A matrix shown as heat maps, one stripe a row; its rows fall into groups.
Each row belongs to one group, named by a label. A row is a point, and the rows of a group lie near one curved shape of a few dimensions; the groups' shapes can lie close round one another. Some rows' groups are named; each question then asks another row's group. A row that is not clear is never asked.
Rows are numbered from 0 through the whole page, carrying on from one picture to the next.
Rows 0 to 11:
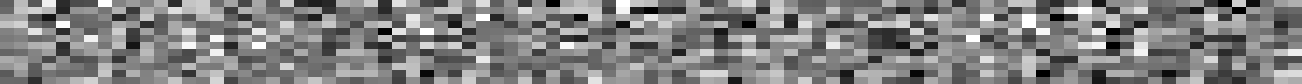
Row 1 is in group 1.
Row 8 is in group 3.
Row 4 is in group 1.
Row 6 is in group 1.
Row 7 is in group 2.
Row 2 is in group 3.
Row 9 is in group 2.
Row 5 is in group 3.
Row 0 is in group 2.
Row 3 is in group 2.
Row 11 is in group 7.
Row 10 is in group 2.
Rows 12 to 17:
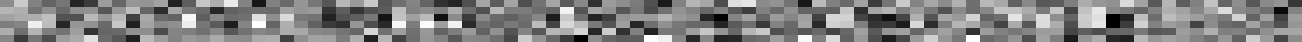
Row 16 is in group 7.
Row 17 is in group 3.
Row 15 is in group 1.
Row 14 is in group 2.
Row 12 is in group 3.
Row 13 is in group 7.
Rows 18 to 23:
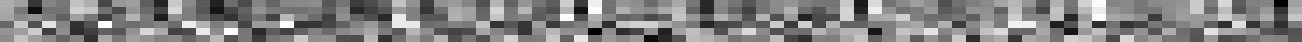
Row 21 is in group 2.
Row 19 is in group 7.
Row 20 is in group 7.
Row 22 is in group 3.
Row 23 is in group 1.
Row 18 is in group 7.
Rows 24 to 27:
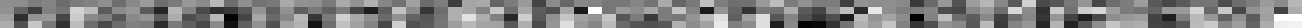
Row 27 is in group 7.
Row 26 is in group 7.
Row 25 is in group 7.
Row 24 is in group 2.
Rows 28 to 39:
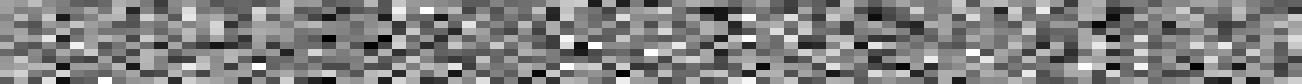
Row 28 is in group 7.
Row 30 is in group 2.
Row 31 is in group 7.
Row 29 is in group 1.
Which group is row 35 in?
3
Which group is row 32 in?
2
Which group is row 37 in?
1
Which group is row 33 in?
2
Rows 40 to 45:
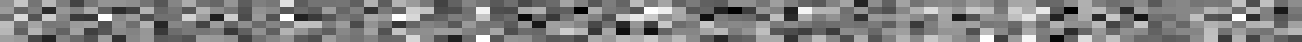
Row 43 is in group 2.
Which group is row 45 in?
3
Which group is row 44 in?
7
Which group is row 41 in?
3
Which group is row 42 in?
2
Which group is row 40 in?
2
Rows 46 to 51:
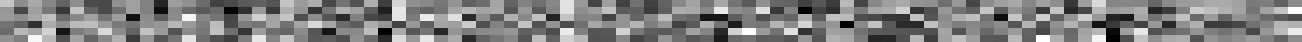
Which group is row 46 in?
7
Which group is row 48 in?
1
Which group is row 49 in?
7
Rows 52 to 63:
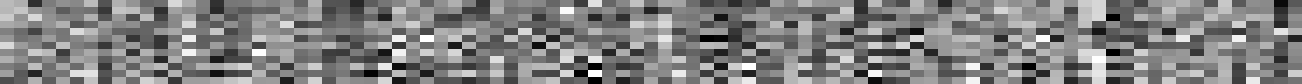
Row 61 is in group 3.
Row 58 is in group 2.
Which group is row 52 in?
7
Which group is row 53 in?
7
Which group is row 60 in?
7
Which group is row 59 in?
1
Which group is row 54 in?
2
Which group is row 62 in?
7
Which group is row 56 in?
7
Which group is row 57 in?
1
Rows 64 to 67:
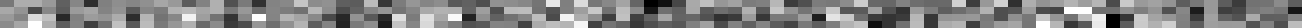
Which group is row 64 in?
1
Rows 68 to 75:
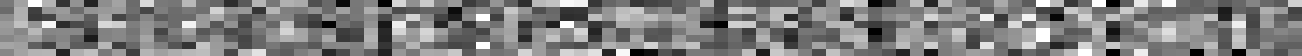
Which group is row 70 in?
3
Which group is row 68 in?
1
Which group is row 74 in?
3
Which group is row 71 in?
2
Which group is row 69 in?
3
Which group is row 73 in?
1
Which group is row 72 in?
1
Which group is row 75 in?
1
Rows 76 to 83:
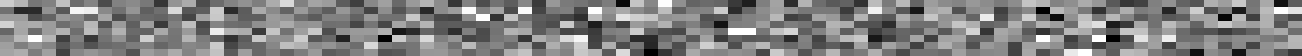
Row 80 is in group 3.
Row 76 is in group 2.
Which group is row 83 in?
1
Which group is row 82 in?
7
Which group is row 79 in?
2
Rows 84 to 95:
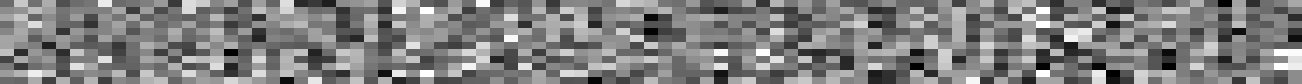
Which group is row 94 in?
1
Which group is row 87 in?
1
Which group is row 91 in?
7
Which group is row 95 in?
3
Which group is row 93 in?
7
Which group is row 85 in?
1
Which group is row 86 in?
1
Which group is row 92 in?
2
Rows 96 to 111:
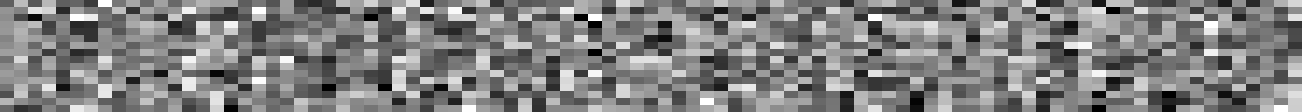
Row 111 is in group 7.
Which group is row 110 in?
2
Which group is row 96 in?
2
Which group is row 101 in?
1
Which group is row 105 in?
2
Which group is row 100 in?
3
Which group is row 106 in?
7
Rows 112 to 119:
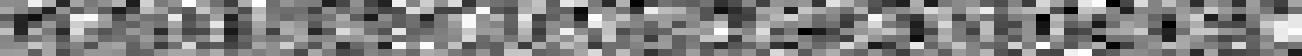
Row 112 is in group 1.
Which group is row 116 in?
7
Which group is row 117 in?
7
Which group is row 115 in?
7
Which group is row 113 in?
3
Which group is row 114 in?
7
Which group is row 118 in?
1
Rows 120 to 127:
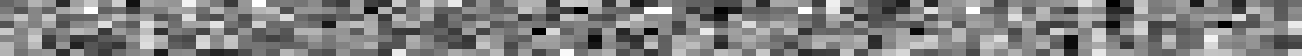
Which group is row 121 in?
3
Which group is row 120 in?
1
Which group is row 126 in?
3
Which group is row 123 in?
2
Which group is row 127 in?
7
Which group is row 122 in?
2
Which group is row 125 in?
3
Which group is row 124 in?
2
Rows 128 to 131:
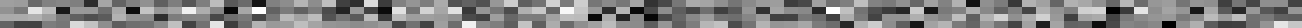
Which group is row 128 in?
1
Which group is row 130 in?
7
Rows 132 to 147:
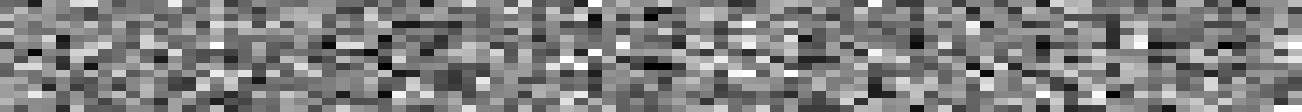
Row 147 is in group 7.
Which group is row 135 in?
3
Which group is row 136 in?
2
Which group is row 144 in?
3
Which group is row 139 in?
7
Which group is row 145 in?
1
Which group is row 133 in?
1
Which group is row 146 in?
7
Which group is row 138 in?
2
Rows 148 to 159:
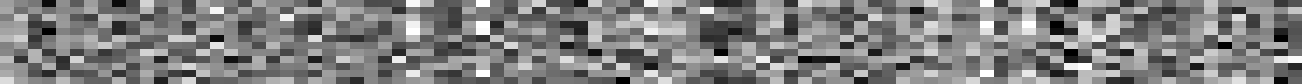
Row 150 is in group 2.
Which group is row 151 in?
3
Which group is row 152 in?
3
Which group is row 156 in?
7
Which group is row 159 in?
2
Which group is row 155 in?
3
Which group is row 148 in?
3
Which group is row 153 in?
7
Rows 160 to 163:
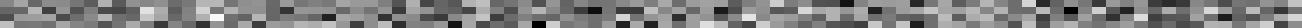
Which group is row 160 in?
2
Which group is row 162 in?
2
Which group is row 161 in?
3
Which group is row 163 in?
2
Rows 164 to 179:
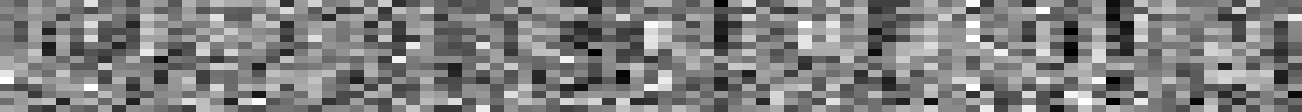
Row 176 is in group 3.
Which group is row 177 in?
1
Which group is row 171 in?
3
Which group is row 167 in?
3
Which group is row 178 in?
1
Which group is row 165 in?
1
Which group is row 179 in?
3
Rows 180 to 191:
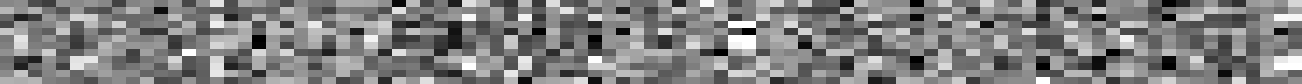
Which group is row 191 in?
1
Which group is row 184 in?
2
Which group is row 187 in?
2
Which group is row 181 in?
7
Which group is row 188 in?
7
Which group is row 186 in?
3
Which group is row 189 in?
7
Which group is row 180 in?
2
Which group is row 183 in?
3
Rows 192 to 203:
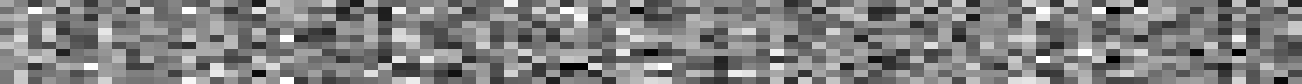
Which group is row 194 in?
1
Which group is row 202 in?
3
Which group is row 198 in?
3
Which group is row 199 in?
1
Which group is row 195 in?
2
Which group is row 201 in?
3
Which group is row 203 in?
2
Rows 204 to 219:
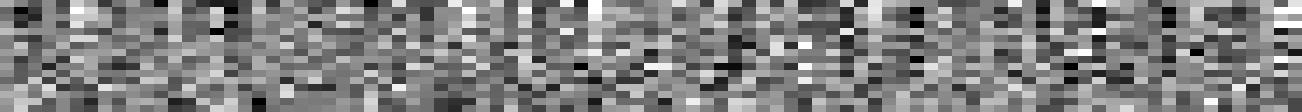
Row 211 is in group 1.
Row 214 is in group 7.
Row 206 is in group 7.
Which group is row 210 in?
2
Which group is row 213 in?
3
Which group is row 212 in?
7
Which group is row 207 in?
7
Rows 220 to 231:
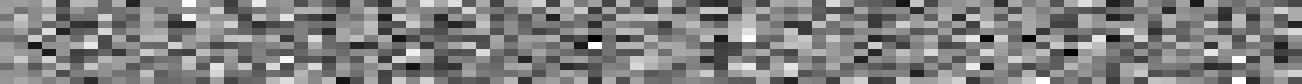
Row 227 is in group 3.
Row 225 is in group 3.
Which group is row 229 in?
3
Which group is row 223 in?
3
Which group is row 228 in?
2
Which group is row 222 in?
2
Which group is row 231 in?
1
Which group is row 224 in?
2
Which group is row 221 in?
7
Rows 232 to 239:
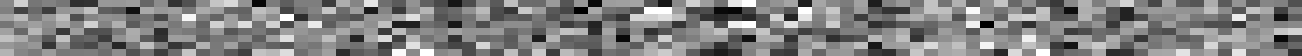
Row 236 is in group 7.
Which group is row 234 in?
2
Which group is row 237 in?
2
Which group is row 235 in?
3
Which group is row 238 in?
3
